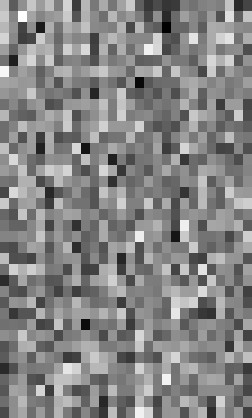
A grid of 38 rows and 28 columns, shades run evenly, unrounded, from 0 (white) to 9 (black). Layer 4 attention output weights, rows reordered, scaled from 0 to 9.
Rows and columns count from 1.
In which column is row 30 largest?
10
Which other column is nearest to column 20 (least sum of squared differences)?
11
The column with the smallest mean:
8
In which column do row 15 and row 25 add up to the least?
2
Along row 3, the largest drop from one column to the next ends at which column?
6
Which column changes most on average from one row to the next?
5
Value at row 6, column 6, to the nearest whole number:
2
